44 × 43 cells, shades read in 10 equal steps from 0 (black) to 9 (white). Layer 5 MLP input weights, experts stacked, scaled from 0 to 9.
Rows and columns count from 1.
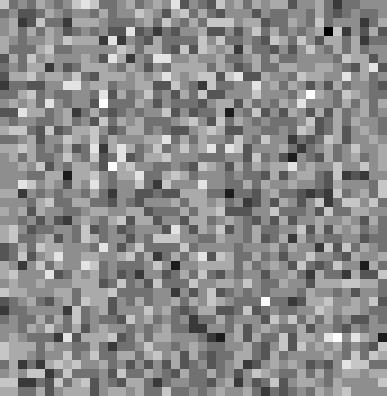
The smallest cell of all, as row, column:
4, 37
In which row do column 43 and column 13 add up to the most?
19
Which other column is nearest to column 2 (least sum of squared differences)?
1
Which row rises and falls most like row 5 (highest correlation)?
30
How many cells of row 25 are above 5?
12
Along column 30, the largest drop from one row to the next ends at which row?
35
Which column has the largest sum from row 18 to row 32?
23
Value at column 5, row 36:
6
